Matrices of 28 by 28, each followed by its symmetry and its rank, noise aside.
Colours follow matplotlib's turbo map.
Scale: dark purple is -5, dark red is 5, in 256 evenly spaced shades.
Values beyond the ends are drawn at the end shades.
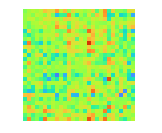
antisymmetric, rank four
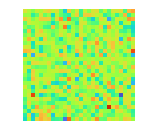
antisymmetric, rank six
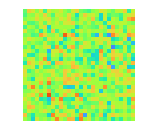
antisymmetric, rank six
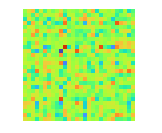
antisymmetric, rank four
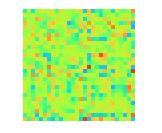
no symmetry, rank four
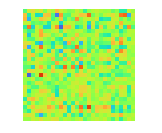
no symmetry, rank four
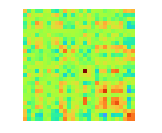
symmetric, rank three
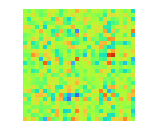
antisymmetric, rank four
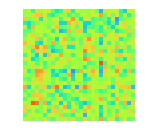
antisymmetric, rank six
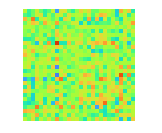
no symmetry, rank four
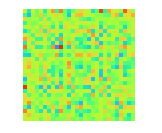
symmetric, rank three
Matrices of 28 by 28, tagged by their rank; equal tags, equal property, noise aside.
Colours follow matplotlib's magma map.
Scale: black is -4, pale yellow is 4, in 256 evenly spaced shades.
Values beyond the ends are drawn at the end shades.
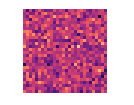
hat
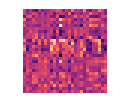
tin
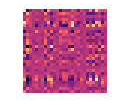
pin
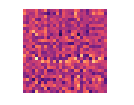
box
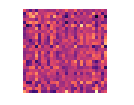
pin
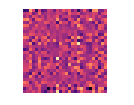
tin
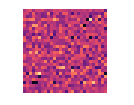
box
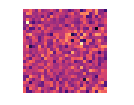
hat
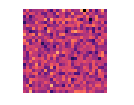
hat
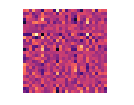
pin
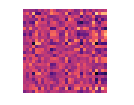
pin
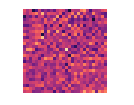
hat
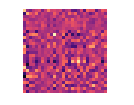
pin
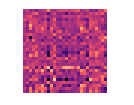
pin
